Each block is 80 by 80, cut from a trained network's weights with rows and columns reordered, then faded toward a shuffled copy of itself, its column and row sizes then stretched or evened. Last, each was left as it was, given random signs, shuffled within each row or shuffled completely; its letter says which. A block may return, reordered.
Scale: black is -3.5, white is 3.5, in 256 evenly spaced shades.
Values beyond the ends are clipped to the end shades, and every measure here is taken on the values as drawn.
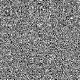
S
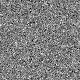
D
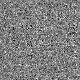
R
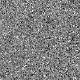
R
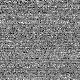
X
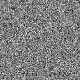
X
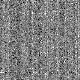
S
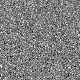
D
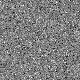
D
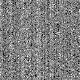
S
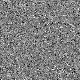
X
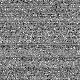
X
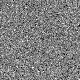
D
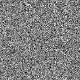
R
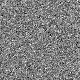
D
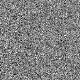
R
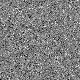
D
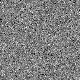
D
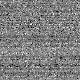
X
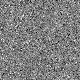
D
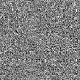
S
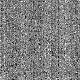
S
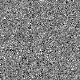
R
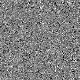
R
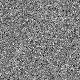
D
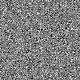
X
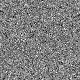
D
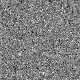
D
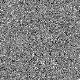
R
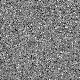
D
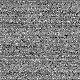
X
